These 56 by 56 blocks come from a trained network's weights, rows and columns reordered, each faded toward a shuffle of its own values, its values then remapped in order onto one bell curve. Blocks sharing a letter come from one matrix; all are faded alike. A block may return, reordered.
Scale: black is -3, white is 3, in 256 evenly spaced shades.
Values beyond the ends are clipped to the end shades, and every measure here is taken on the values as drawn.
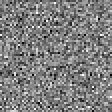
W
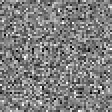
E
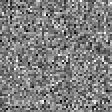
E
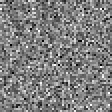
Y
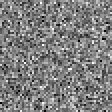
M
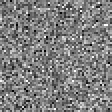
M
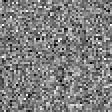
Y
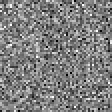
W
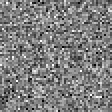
W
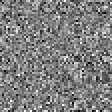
W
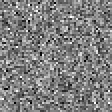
Y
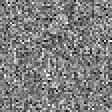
W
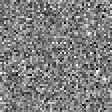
E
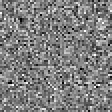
W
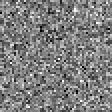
M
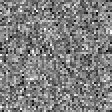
E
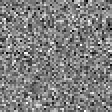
E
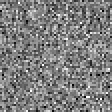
E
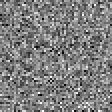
W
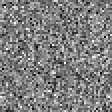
M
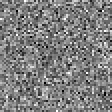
E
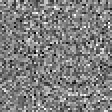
E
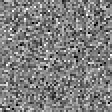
M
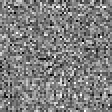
W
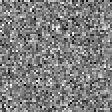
Y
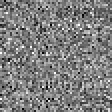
W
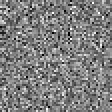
E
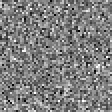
M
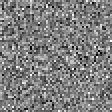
W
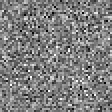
E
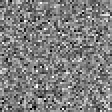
Y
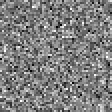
M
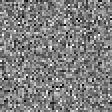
E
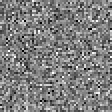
E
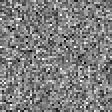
Y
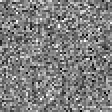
M
